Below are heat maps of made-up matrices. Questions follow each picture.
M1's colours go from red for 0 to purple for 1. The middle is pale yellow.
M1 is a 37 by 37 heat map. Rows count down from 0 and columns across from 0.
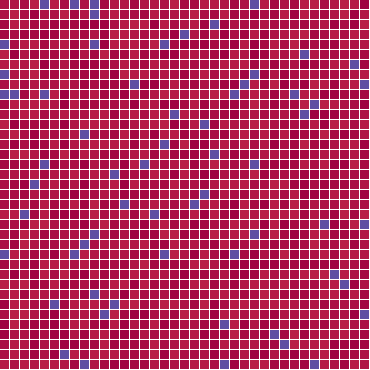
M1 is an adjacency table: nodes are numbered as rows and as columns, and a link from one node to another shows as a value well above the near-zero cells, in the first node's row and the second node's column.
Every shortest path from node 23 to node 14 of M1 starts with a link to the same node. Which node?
node 25
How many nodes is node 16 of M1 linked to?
3
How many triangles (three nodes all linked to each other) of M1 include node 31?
0
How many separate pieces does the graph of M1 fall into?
10
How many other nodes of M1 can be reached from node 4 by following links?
9
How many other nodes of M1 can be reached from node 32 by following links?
7
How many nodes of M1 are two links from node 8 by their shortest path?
2
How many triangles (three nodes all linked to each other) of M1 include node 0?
2
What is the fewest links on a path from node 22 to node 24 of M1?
3
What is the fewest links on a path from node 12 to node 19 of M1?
2
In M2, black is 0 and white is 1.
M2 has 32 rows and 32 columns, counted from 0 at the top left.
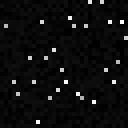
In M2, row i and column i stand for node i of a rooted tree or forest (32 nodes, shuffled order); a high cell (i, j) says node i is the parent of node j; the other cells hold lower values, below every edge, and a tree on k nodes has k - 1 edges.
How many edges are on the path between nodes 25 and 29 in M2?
5
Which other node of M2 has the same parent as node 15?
26
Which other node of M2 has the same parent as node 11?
7
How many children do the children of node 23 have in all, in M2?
1
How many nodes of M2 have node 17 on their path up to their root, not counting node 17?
3
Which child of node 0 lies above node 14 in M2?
22
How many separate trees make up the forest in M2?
5
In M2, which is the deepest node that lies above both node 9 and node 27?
5
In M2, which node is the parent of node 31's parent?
30
